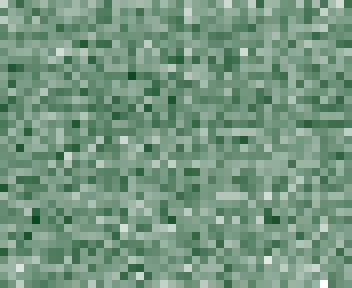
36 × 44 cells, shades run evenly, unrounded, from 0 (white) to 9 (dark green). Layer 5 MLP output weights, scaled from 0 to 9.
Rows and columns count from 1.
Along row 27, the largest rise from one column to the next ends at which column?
5
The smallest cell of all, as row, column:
36, 41
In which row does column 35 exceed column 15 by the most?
28
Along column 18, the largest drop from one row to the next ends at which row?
35
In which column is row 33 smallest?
34
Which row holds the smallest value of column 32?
1
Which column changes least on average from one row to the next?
26
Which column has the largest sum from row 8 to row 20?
23
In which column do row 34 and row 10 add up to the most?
17
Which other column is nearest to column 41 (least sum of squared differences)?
21
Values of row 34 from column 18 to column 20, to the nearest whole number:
8 5 5
